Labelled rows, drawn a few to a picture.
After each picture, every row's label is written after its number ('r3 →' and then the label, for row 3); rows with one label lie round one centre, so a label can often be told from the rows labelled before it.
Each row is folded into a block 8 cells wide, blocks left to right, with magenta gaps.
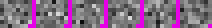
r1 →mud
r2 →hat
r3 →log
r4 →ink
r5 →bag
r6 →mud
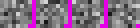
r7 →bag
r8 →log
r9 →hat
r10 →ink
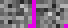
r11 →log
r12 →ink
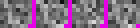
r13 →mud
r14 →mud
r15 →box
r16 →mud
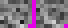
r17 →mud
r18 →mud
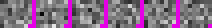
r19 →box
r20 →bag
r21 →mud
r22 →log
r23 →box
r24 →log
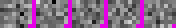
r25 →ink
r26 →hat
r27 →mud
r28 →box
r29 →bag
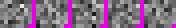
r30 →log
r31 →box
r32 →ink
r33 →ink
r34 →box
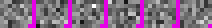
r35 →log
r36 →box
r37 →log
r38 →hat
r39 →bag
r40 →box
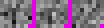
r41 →bag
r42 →bag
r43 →box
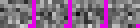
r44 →mud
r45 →bag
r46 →bag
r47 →ink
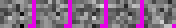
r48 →ink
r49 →ink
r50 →ink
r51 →ink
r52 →mud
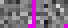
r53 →hat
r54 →log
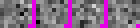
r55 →ink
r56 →mud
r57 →log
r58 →mud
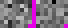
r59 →log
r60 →hat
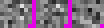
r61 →log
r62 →log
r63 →mud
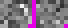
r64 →log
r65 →box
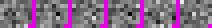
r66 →bag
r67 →ink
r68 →ink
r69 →ink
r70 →bag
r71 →hat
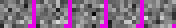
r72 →box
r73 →box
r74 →ink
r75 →box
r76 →bag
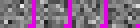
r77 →log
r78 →log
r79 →box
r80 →ink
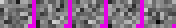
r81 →hat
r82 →box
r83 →box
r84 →box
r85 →bag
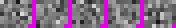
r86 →hat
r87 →box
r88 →log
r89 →mud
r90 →bag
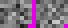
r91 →ink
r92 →box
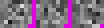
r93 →log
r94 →box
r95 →mud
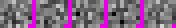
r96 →bag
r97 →log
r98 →bag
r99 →bag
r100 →bag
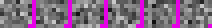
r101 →hat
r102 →mud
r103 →bag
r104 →mud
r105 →log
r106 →log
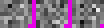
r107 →log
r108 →box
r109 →log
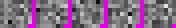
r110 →log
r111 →ink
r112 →mud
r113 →ink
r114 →log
